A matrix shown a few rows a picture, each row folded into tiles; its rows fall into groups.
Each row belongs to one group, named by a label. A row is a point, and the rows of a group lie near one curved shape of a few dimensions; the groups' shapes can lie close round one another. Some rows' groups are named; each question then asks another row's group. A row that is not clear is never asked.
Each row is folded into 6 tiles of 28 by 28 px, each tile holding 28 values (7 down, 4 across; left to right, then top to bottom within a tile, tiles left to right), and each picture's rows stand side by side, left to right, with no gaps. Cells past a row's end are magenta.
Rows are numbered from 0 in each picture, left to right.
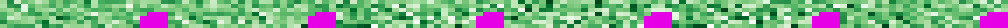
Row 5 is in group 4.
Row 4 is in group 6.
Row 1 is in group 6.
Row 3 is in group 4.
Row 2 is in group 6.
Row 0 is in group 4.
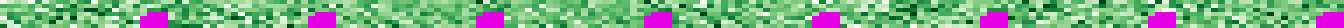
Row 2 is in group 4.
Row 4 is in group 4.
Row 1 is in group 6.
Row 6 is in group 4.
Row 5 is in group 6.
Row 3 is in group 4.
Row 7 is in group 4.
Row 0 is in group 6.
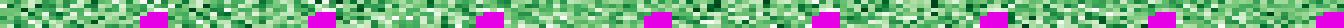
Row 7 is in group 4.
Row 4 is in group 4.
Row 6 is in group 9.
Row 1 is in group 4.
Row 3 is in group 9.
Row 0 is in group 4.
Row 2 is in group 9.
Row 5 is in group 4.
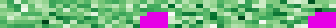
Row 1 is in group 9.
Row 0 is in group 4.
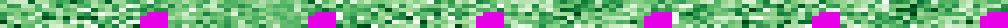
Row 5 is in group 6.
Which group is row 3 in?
6
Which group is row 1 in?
4
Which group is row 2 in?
6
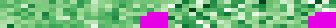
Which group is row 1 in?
4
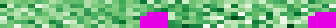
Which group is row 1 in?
6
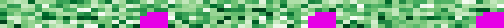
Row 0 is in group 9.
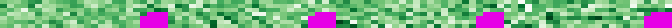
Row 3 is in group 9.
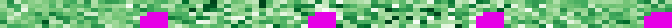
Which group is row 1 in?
4
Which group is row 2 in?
6
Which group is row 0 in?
4
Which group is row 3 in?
4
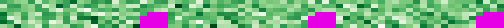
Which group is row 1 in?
4
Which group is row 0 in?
9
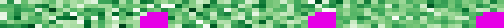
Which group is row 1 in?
4
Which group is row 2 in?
9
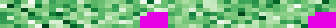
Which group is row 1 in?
6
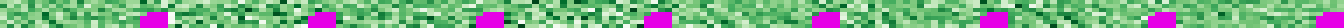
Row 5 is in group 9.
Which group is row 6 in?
4
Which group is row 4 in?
4
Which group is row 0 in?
9
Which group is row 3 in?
9
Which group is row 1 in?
9
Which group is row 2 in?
9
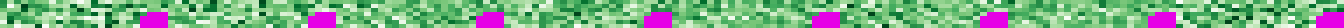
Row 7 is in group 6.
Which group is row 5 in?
4
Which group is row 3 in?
6
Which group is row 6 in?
9
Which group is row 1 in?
4
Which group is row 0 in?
9
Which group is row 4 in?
9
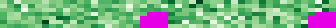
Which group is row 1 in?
9
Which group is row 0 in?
4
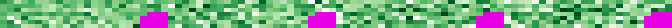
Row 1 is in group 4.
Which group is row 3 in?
6
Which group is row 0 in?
6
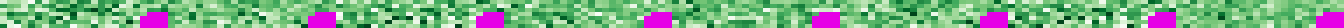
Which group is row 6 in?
6
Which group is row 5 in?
6
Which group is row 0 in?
6
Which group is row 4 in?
9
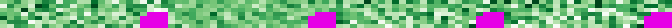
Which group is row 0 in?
4
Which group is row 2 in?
9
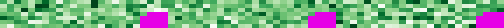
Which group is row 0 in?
4
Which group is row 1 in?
4
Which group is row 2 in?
9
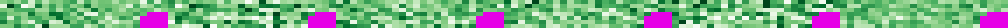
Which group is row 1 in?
9
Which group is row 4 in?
9
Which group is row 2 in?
6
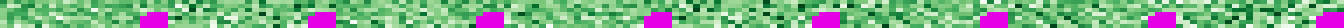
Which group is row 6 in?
4
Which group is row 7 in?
6
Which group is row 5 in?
4
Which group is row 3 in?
9
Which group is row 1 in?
4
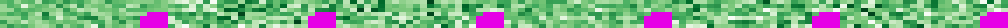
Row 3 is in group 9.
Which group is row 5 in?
4
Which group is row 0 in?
9
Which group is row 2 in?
4
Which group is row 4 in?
9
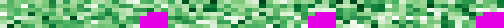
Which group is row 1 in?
4
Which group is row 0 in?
9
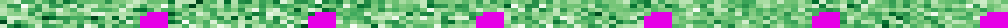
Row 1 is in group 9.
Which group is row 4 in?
4
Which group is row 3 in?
4
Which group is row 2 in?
9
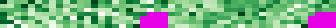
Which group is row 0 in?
9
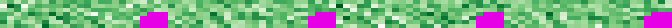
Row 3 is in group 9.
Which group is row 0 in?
4
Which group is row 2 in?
4
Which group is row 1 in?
9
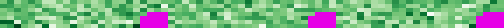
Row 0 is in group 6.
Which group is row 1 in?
9
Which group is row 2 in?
6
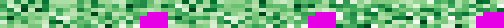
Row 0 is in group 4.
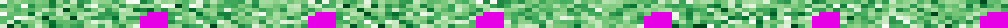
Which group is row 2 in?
4
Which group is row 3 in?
9
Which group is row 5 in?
4
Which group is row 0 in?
9
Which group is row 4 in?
6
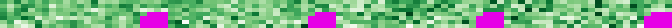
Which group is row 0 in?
9
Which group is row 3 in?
4
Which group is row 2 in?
6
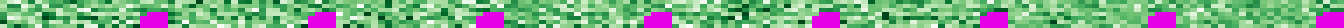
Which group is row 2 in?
9
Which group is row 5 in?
9
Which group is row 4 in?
6
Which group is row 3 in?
6
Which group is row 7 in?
4
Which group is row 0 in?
9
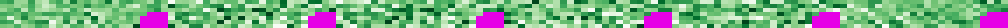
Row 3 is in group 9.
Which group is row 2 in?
6
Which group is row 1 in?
6
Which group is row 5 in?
4
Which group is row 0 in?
6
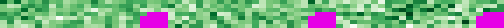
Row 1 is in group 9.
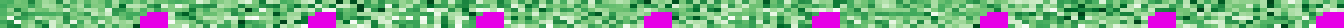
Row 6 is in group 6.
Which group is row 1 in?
9
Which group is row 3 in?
4
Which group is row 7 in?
4
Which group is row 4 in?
9
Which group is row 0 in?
6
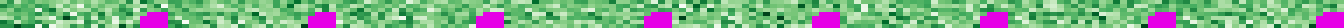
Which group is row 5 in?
4
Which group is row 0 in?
6
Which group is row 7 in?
6
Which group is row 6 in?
6
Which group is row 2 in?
9
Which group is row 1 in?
6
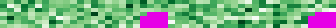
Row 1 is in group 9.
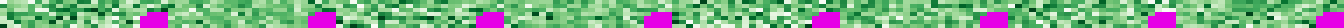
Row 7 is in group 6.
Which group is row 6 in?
4
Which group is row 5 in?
9
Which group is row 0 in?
6
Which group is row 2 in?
9
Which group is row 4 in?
9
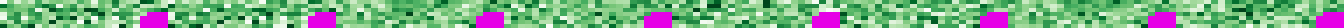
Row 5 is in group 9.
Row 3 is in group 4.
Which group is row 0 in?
6
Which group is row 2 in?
6
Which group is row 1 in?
6
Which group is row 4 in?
4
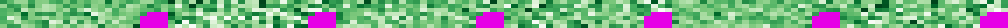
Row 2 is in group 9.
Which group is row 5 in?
4
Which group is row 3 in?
4
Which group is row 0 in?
6
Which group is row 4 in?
9
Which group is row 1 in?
9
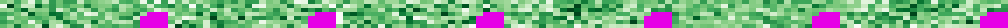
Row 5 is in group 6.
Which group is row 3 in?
6
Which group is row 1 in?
9
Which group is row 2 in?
9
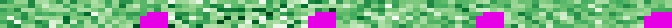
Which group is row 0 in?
6
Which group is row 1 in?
6
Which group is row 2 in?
9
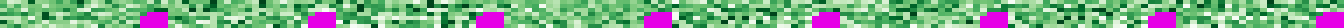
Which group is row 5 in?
6
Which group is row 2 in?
9
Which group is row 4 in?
6
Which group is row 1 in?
4
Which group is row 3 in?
4
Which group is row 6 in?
6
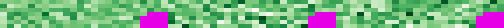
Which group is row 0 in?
9
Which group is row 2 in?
6
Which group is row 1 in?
9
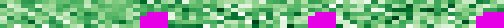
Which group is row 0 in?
4
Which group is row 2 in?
6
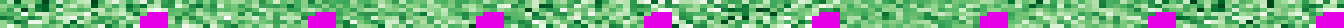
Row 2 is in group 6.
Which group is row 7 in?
4
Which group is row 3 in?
4
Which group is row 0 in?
4
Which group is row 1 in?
9
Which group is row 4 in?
6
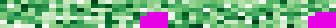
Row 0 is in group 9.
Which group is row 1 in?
6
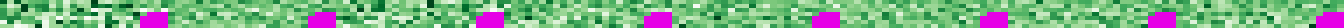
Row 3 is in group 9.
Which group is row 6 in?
9
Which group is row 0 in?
9
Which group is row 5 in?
9
